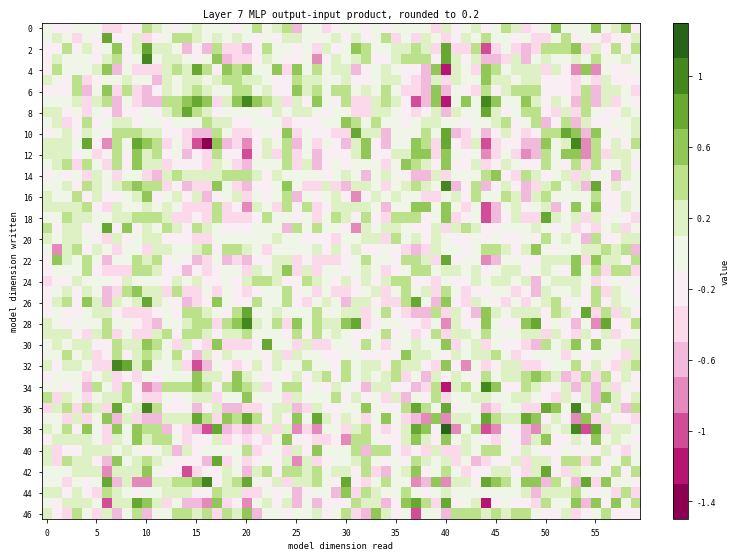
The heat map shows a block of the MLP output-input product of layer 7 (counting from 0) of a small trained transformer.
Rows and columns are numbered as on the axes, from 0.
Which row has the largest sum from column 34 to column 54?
36
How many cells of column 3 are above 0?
19
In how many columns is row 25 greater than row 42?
19
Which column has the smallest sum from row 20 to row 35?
38
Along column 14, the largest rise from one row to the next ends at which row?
43
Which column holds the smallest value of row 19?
31
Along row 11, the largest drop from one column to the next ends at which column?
54
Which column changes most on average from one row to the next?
40
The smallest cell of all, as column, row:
16, 11
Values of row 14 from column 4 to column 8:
-0.4 0.2 0 -0.4 0
